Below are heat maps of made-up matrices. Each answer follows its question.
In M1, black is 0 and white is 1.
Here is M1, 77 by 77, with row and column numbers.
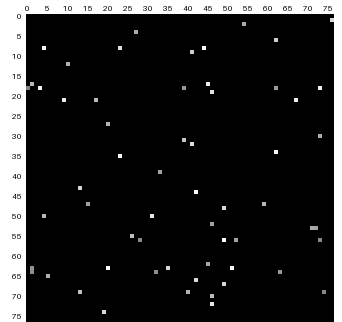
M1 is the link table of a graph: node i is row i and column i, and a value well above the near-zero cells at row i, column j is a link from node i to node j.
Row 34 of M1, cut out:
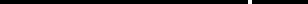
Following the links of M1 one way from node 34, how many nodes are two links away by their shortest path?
1
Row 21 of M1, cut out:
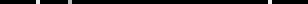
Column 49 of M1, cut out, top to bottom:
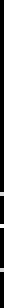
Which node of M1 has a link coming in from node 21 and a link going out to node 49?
node 67
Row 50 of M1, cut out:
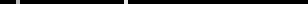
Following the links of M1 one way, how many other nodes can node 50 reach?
6
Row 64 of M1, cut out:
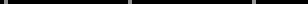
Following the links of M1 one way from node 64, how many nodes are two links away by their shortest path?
5
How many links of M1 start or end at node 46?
4
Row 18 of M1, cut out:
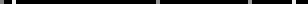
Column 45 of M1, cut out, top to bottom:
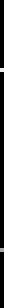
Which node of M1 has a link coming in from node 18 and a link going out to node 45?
node 62
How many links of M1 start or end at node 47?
2
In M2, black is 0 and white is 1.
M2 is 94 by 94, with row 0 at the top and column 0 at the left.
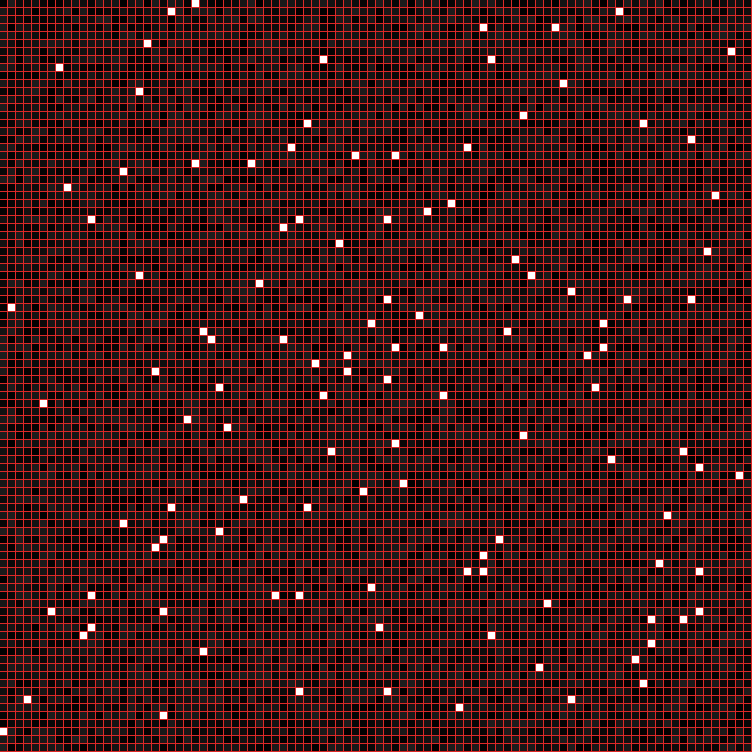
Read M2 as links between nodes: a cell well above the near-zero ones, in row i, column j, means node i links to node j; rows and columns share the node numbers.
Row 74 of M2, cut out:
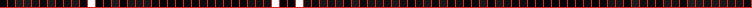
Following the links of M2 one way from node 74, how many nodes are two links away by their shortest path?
5
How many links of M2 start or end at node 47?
2
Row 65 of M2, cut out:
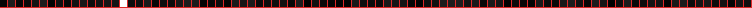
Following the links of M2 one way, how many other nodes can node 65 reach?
12
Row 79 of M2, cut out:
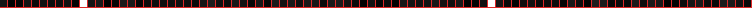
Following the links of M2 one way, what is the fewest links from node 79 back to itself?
4
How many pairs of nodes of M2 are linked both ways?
4
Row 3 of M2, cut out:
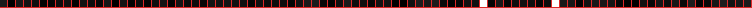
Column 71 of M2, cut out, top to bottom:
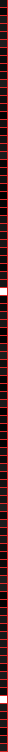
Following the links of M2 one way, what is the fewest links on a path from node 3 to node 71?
6
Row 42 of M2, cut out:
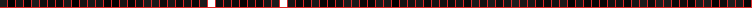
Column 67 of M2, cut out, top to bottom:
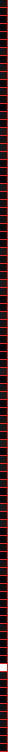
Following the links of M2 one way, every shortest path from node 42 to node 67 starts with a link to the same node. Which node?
node 35
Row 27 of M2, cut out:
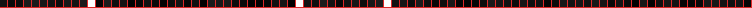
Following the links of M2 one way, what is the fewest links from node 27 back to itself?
2
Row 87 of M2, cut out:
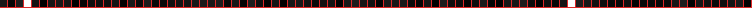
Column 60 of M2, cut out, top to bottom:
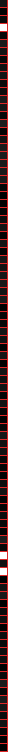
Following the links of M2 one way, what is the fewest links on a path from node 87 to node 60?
2
